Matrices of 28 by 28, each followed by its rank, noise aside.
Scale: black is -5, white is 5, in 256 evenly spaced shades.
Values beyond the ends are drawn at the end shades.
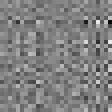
two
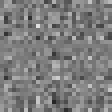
four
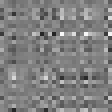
two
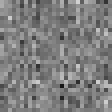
three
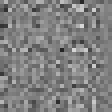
four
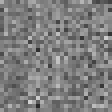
six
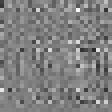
three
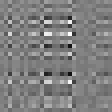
one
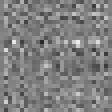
four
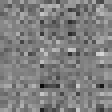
three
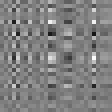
one
